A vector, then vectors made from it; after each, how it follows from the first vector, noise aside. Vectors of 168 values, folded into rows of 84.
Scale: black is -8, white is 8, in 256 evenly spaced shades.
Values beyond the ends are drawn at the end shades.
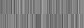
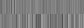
partly zeroed.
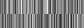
reversed, negated, scaled up.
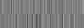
partly zeroed.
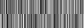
wrapped around, negated, scaled up.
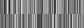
reversed, negated, scaled up.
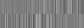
negated, partly zeroed.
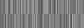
reversed, negated.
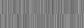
wrapped around, negated, shrunk.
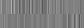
negated, partly zeroed.
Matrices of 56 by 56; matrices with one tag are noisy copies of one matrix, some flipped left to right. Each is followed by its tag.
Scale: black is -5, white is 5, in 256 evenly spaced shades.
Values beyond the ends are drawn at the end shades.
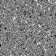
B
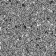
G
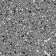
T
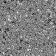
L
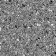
G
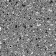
G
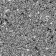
L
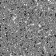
B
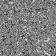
T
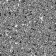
B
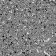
T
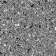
G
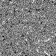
T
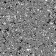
L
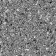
L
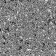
L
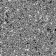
L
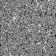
B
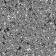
L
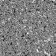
T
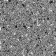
G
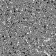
T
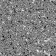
T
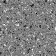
G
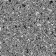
G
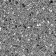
G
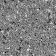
L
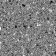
G
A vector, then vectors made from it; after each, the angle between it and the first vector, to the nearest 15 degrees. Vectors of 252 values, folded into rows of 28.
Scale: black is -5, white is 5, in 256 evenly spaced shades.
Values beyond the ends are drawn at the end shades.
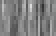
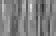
15 degrees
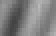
75 degrees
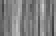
135 degrees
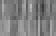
30 degrees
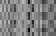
90 degrees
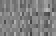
105 degrees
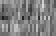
135 degrees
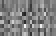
120 degrees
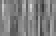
15 degrees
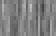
15 degrees
